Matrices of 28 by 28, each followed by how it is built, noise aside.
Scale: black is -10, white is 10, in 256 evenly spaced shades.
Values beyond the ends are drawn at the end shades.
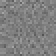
low rank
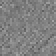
Hankel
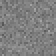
noise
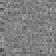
low rank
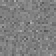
uneven rows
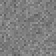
Hankel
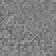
lower triangular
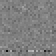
uneven rows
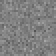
noise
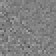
lower triangular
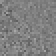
lower triangular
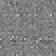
uneven rows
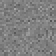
low rank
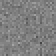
low rank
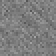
Toeplitz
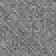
Toeplitz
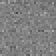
uneven rows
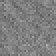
Toeplitz
